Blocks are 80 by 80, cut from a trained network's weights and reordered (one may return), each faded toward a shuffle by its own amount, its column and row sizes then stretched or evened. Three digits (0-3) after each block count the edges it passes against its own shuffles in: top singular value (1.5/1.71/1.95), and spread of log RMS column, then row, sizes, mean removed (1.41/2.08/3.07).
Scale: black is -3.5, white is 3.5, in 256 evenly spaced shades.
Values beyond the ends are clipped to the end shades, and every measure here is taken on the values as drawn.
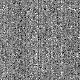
1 1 1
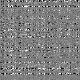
2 1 3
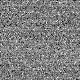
0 0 0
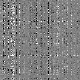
3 3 2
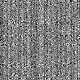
3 0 2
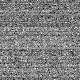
2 0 0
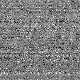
1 0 2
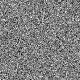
0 0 0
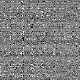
1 2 2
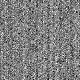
1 0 0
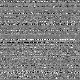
2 1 3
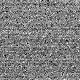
1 0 0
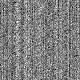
3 1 0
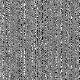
1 3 0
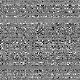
2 2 3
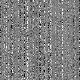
2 3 0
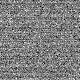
1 0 0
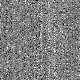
0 2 0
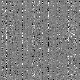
0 3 1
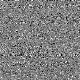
0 0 2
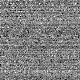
2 0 1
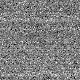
0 0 1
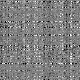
3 1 3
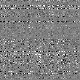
0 2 3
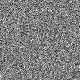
0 0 0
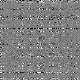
1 2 3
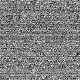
2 0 1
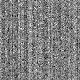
3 0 1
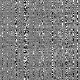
1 3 0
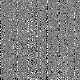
0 3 1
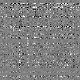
1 2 3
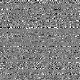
2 1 3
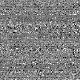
0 1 2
